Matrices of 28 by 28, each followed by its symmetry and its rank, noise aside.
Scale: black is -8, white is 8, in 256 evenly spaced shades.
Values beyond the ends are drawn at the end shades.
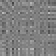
antisymmetric, rank two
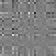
antisymmetric, rank two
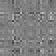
antisymmetric, rank two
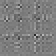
symmetric, rank three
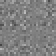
no symmetry, rank four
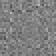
antisymmetric, rank four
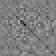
symmetric, rank four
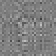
symmetric, rank two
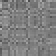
antisymmetric, rank two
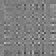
antisymmetric, rank two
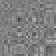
symmetric, rank three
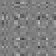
antisymmetric, rank two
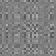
no symmetry, rank two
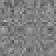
no symmetry, rank four
